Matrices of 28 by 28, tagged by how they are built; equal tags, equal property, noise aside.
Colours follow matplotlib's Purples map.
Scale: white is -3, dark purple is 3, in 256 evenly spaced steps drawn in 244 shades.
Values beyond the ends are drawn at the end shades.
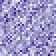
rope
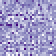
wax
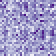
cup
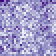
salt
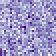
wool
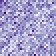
rope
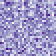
cup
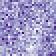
salt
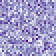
wool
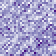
rope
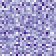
wax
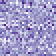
wax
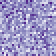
wool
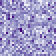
cup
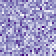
wool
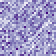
rope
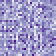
cup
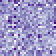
wax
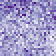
salt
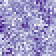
salt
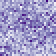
salt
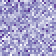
rope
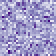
wax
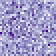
wool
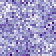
salt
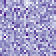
wax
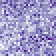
salt
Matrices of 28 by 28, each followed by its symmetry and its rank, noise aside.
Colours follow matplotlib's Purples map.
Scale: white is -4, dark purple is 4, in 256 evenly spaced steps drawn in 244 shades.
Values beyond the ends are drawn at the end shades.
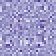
antisymmetric, rank six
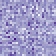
antisymmetric, rank eight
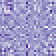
antisymmetric, rank four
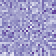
antisymmetric, rank eight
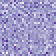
no symmetry, rank six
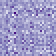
antisymmetric, rank six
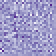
no symmetry, rank six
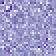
symmetric, rank six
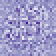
antisymmetric, rank six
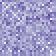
symmetric, rank six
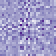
antisymmetric, rank four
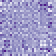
no symmetry, rank four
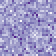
symmetric, rank eight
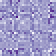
symmetric, rank four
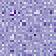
symmetric, rank four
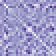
symmetric, rank four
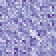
symmetric, rank six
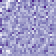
no symmetry, rank six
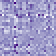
antisymmetric, rank six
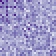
symmetric, rank eight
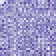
symmetric, rank six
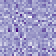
antisymmetric, rank four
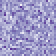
no symmetry, rank eight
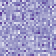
antisymmetric, rank six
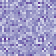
antisymmetric, rank six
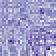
symmetric, rank six
